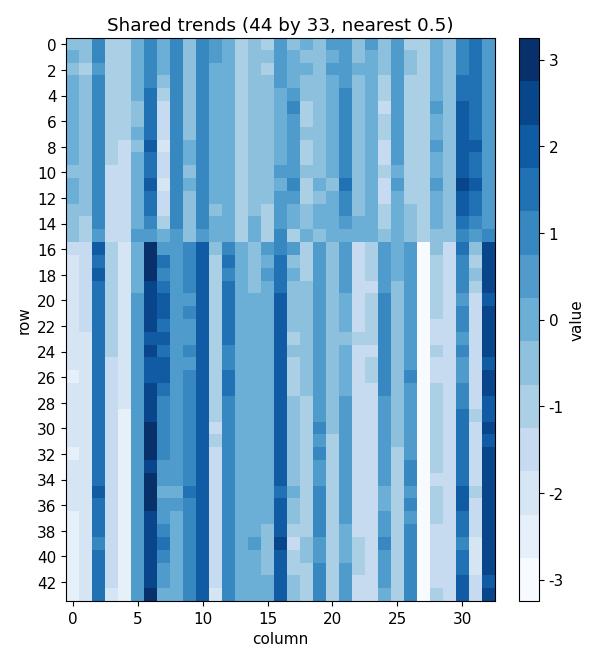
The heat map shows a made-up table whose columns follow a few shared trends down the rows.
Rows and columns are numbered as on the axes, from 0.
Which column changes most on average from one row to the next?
7
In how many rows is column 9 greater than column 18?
34
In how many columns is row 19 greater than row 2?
13
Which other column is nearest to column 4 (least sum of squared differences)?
1
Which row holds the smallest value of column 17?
39
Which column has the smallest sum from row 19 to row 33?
27
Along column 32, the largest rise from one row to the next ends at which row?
16
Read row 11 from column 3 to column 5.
-1.5 -1.5 0
